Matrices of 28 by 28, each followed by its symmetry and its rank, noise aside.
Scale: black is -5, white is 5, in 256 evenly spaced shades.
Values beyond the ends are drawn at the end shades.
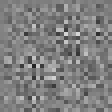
antisymmetric, rank four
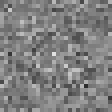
symmetric, rank six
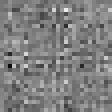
antisymmetric, rank six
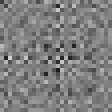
symmetric, rank four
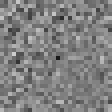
symmetric, rank five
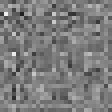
no symmetry, rank four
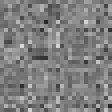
antisymmetric, rank four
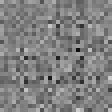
symmetric, rank five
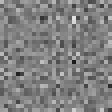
no symmetry, rank four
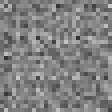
symmetric, rank five
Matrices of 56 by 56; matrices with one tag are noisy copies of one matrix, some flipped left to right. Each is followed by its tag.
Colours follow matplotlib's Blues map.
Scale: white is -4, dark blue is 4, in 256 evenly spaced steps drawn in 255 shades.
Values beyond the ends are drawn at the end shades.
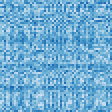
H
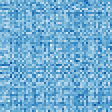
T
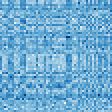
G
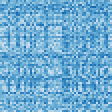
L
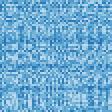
H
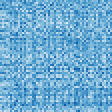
T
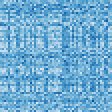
L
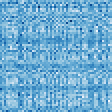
H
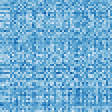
T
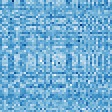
G
